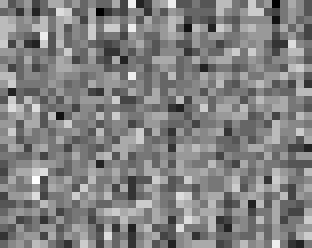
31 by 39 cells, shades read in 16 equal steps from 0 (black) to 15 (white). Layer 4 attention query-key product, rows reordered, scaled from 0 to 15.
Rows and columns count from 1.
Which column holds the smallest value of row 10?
39
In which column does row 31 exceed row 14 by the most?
23
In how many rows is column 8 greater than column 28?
14
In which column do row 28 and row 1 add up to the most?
17
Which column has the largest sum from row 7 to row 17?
38
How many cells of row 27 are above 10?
4
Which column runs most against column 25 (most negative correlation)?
9
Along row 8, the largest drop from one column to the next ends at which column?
16
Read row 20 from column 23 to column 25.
9 9 9
